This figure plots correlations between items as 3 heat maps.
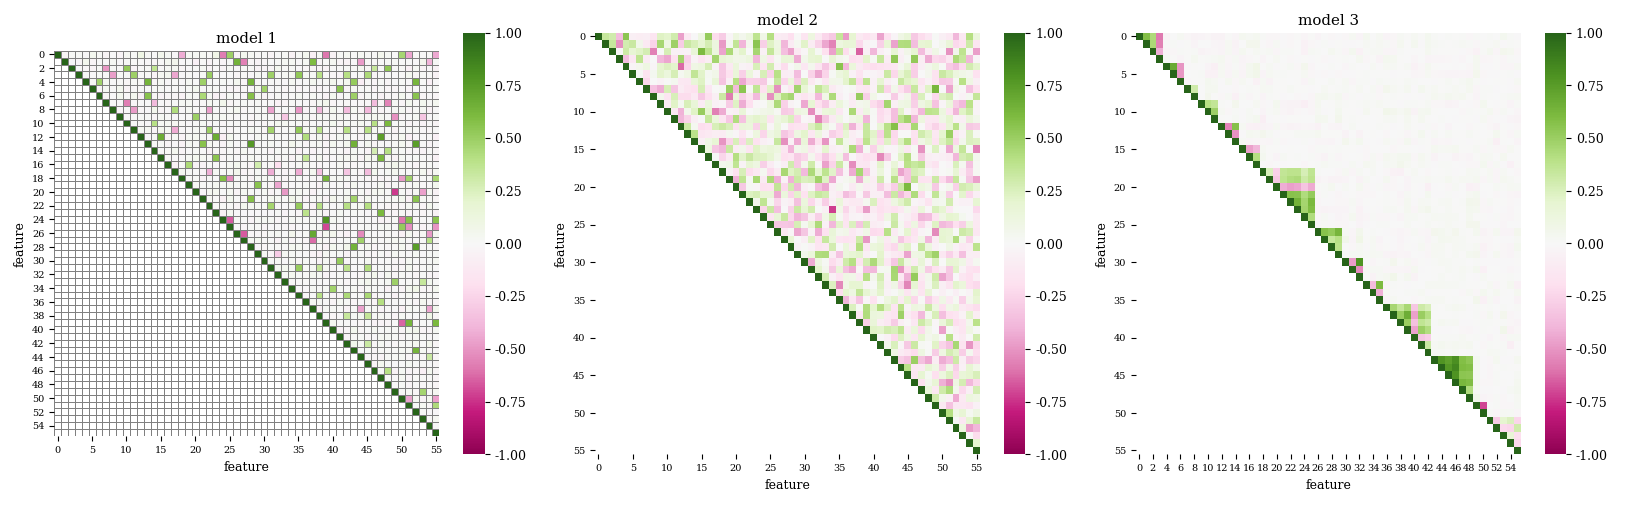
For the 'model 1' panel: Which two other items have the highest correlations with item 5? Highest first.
41, 30
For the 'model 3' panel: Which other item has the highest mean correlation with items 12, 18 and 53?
14
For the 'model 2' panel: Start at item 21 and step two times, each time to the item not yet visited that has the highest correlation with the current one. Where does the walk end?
49
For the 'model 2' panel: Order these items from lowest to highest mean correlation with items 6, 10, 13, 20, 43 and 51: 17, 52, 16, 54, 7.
7, 52, 17, 16, 54
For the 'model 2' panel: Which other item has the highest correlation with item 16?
0
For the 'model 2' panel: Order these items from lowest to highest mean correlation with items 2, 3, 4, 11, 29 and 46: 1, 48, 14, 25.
14, 48, 1, 25
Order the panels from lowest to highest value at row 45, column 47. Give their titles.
model 1, model 2, model 3
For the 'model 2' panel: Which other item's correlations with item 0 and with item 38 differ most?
2
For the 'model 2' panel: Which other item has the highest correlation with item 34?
8
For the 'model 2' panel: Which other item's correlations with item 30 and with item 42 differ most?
9
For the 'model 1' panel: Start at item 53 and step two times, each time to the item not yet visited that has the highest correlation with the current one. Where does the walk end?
33
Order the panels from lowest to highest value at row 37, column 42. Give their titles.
model 2, model 1, model 3
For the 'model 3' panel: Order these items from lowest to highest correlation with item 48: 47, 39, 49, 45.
39, 49, 47, 45
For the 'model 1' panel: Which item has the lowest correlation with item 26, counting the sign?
27
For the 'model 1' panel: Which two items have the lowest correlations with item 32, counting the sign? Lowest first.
19, 29
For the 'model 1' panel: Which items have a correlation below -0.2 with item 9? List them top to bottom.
33, 49, 53
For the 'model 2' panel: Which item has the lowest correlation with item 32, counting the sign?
11
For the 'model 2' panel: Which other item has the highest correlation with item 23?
1
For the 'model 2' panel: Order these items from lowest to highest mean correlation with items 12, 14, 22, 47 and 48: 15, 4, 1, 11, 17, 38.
15, 4, 11, 38, 1, 17
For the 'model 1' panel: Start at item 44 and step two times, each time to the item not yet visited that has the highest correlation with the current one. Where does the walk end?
54
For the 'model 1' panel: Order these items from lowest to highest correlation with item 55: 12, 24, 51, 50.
50, 12, 51, 24
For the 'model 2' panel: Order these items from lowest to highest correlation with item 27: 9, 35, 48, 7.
48, 9, 35, 7
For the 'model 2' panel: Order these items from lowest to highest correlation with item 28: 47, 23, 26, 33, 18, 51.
23, 33, 26, 51, 18, 47
